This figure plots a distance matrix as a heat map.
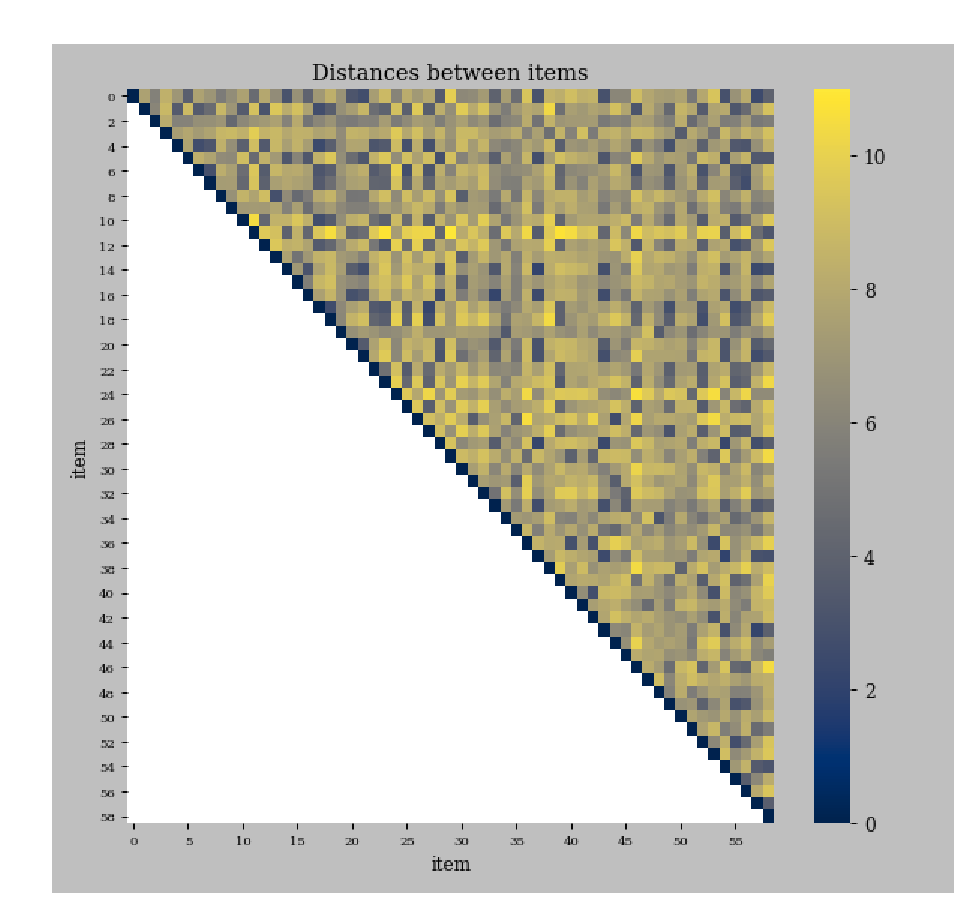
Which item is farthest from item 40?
11
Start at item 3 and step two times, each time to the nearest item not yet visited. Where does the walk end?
38
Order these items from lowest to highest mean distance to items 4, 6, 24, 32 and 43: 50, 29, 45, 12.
45, 12, 50, 29
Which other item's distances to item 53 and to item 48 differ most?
36
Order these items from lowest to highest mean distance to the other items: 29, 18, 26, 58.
18, 58, 29, 26
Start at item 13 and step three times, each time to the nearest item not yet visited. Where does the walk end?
15
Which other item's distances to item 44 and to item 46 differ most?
26
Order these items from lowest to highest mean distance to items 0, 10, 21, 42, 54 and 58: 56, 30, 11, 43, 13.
43, 11, 30, 13, 56
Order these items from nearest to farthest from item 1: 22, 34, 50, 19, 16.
22, 34, 19, 16, 50
